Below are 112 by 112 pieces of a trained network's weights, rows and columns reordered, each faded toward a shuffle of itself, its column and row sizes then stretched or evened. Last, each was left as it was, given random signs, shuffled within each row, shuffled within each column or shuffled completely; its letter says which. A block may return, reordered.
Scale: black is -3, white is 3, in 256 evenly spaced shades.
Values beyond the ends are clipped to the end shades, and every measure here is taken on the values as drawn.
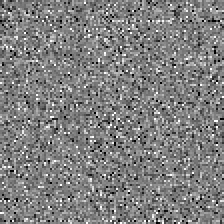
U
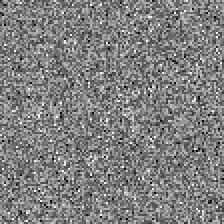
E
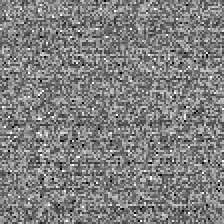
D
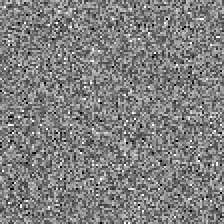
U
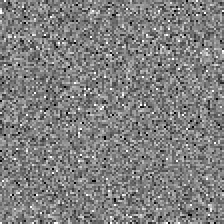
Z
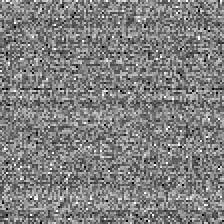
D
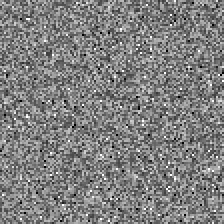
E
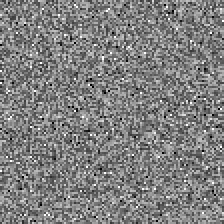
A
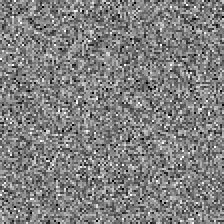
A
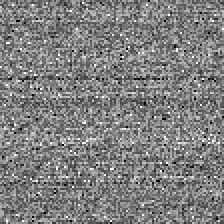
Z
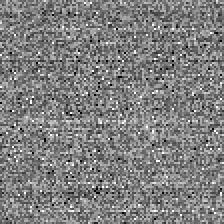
D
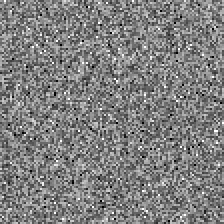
A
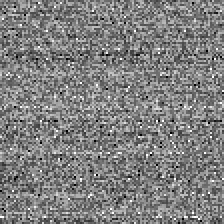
Z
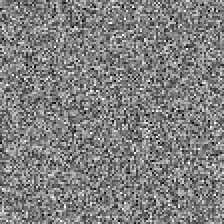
A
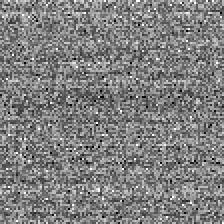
Z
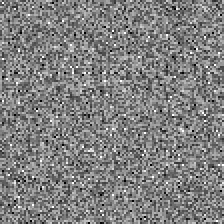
U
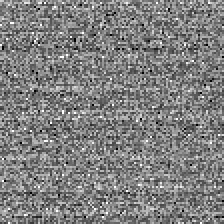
Z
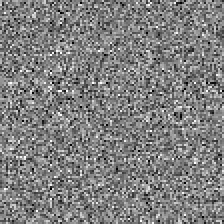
D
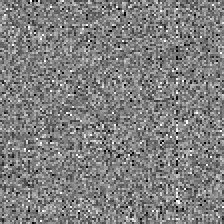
D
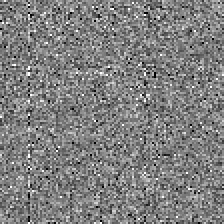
D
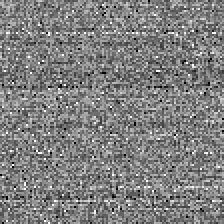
Z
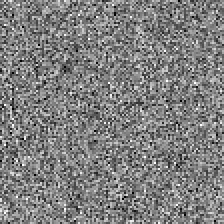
E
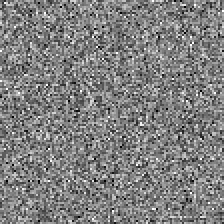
U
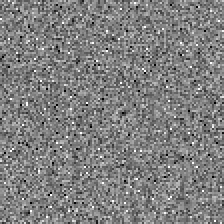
A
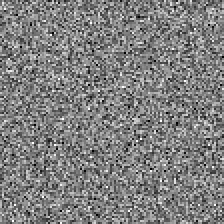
A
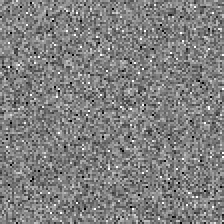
A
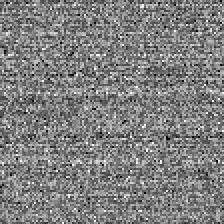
Z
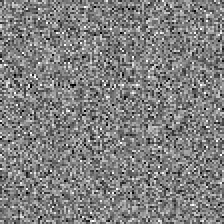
D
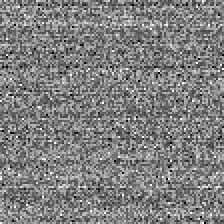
Z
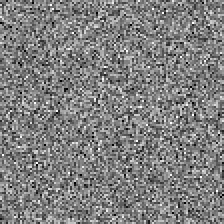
A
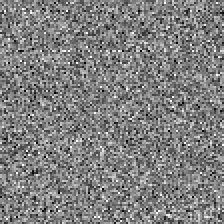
Z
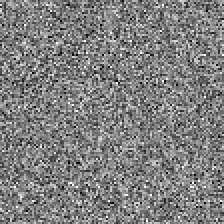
Z
